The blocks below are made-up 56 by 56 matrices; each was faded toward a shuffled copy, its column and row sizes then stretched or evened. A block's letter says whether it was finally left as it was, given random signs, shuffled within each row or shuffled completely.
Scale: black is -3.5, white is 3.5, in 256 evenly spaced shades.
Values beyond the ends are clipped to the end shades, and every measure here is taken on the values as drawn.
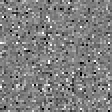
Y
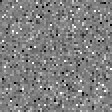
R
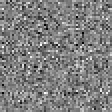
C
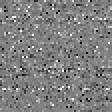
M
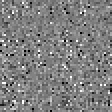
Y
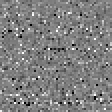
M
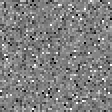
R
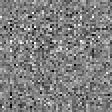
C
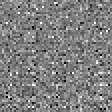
C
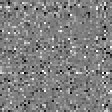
C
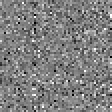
Y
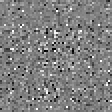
Y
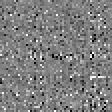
Y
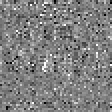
C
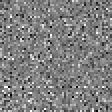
Y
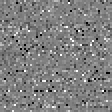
M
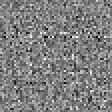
Y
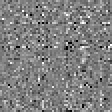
C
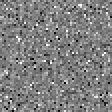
R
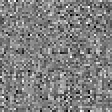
C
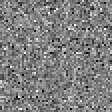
M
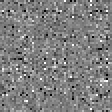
Y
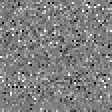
M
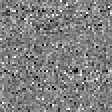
M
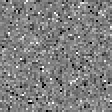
R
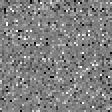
M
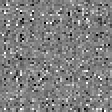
C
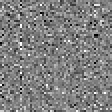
C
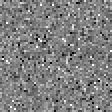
R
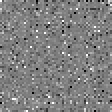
C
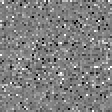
M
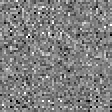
C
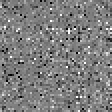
Y
